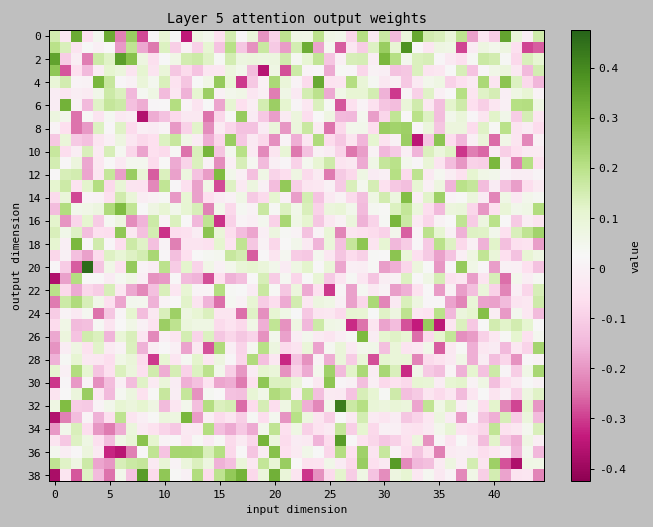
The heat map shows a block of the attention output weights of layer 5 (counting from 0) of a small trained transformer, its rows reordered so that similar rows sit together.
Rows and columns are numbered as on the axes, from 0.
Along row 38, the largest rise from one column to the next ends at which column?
8
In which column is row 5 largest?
14
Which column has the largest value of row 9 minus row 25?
35
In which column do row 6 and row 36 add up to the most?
20
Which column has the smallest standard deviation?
36
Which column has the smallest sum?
42
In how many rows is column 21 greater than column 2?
21
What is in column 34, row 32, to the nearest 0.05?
0.2
